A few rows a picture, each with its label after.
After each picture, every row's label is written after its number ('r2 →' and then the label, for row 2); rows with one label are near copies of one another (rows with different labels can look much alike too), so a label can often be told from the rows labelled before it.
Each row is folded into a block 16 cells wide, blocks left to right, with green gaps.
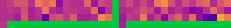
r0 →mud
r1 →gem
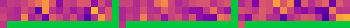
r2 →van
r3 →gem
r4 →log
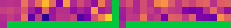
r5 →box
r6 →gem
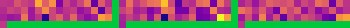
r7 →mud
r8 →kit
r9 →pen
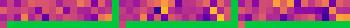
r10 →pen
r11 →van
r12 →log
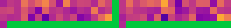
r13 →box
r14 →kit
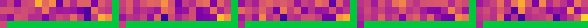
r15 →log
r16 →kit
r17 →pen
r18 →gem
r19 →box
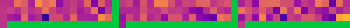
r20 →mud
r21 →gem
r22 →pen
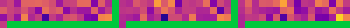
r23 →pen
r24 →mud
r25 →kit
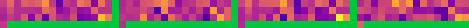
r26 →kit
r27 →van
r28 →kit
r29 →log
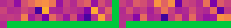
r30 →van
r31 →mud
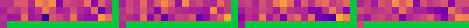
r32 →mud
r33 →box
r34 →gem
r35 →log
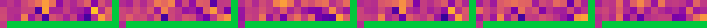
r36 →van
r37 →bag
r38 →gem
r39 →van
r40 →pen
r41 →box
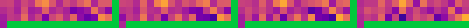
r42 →gem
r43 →gem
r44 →gem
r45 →box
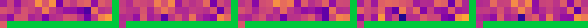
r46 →log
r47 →mud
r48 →log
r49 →pen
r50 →mud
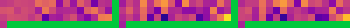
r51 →bag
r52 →box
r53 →box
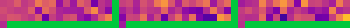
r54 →bag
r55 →gem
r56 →box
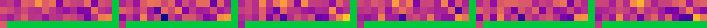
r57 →log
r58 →pen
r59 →box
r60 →mud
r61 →pen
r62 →gem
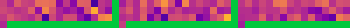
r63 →bag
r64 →box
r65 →gem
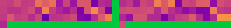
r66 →bag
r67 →log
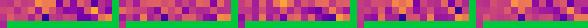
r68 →bag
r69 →pen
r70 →gem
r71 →mud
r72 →bag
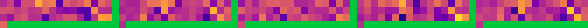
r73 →log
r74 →van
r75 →pen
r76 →kit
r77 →van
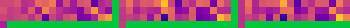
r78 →bag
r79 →kit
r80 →kit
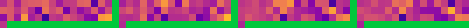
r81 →pen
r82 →box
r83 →bag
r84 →bag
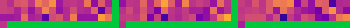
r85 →mud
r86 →box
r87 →bag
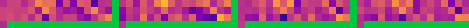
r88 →bag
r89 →gem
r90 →mud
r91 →mud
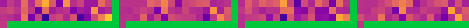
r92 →box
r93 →van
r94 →kit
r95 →van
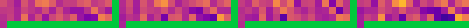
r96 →gem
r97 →gem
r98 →mud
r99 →gem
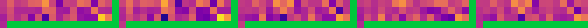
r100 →kit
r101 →kit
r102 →mud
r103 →gem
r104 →mud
